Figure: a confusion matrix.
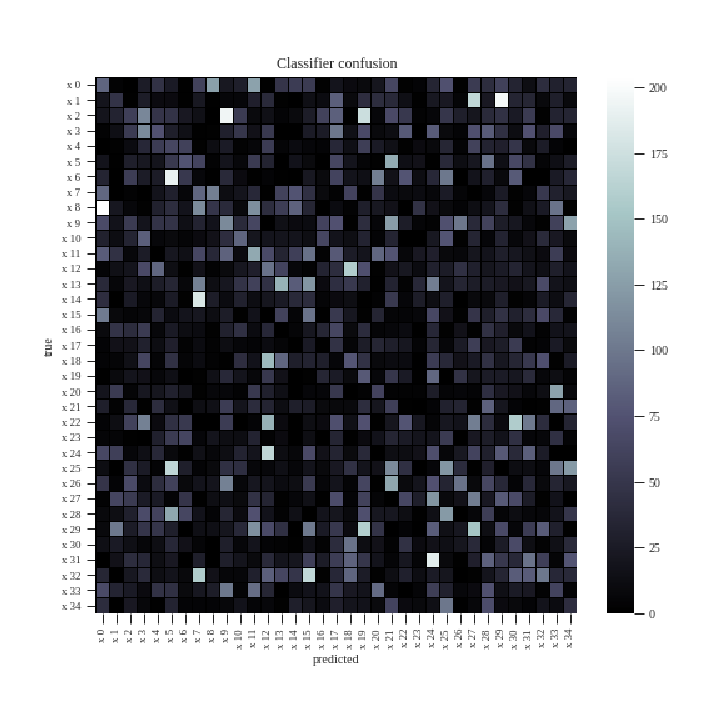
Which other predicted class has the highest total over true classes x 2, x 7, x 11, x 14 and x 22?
x 9
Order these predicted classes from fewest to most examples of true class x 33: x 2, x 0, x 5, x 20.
x 2, x 5, x 0, x 20
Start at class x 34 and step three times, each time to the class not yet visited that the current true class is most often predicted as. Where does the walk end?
x 21
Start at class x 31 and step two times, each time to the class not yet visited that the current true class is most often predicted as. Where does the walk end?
x 12
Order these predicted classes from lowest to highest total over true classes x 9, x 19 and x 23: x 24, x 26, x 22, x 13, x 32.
x 32, x 13, x 22, x 24, x 26
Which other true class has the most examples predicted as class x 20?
x 6
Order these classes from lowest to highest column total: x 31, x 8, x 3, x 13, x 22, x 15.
x 8, x 22, x 13, x 31, x 3, x 15
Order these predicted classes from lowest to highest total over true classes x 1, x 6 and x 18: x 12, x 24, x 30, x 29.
x 24, x 30, x 12, x 29
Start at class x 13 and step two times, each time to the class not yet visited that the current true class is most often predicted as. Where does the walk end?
x 0
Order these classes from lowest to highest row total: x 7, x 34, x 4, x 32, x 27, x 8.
x 34, x 4, x 7, x 27, x 8, x 32
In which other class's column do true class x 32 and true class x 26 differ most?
x 7
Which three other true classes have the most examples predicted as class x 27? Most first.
x 1, x 29, x 22
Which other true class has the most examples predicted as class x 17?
x 3
